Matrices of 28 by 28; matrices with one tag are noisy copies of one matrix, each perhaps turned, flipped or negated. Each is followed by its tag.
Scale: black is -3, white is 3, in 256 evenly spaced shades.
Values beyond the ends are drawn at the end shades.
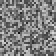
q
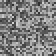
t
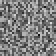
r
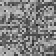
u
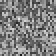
t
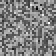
q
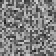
q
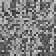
u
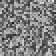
q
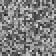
q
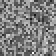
q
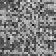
u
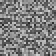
r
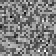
q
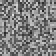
r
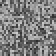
t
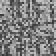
u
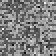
t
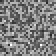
q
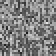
t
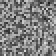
q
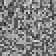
q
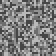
q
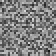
r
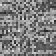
u
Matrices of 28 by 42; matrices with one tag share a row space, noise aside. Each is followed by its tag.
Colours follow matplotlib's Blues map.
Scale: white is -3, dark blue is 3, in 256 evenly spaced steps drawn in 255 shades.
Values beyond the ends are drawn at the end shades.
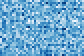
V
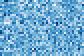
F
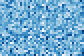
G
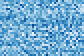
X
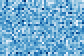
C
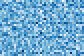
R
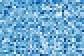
R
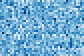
C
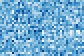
C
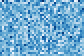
G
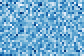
F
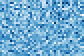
G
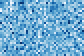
F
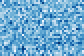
R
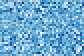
R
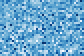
C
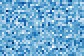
C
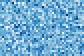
C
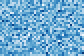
G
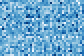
V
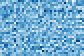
R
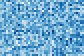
C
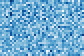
G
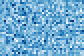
C
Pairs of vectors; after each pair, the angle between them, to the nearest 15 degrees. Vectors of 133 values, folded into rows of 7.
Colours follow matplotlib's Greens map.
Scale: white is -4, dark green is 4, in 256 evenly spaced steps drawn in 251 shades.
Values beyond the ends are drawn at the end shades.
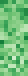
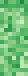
75 degrees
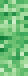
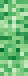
30 degrees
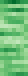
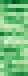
15 degrees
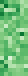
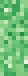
60 degrees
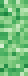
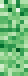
135 degrees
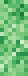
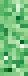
90 degrees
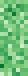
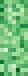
120 degrees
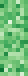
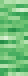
90 degrees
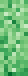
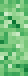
45 degrees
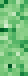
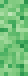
45 degrees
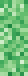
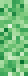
165 degrees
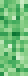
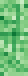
30 degrees
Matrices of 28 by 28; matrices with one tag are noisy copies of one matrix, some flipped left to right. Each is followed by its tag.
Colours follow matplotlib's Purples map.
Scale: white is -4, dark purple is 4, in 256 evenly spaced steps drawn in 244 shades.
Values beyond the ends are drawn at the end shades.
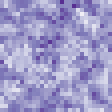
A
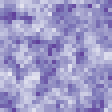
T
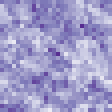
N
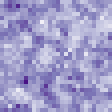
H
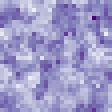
T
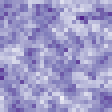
T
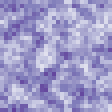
H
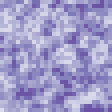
H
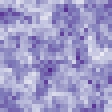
T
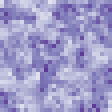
T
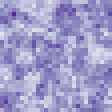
T
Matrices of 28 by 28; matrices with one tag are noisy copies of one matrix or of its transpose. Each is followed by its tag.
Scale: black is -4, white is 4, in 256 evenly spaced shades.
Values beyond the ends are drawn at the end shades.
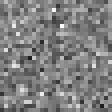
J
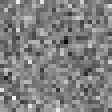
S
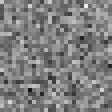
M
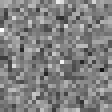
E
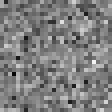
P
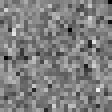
J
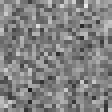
M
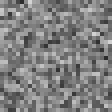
E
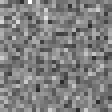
E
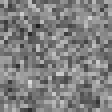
P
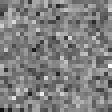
J
